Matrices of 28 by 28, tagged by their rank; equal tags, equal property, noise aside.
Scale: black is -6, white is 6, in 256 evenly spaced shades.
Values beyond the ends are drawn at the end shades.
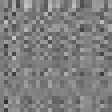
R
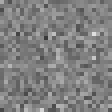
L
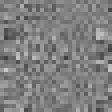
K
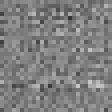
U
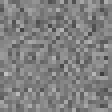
L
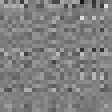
R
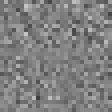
L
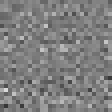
U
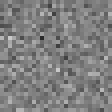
L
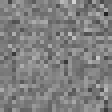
L
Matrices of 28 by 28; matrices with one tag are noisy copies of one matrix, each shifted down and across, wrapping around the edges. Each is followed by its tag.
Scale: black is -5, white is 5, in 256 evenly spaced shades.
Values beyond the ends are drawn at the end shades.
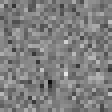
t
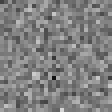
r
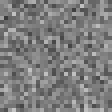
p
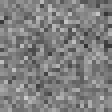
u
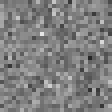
p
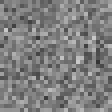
r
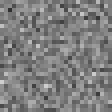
p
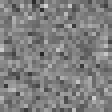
u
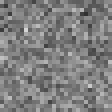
u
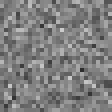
t
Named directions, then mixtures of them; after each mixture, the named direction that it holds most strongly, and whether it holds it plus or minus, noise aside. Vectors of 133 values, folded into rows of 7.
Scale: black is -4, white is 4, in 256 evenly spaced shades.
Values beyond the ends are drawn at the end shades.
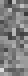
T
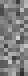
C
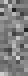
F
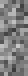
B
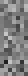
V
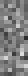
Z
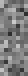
B, plus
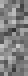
B, plus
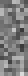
C, minus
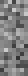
T, minus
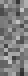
C, plus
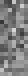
T, plus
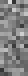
T, minus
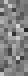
F, plus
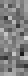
Z, minus
